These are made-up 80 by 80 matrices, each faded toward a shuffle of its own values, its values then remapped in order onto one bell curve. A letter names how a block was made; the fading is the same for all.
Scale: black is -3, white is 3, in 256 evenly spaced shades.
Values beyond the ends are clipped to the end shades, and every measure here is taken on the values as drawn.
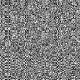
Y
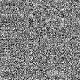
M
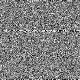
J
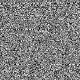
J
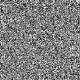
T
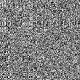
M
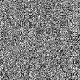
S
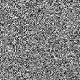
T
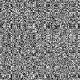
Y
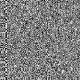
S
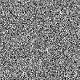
T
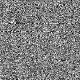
J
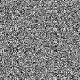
M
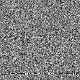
J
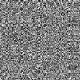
Y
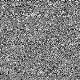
J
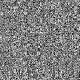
T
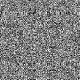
M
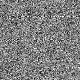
J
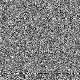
J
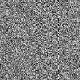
S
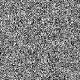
T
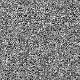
J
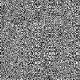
S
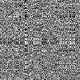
Y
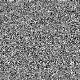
J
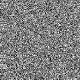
M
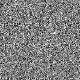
J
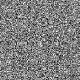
M
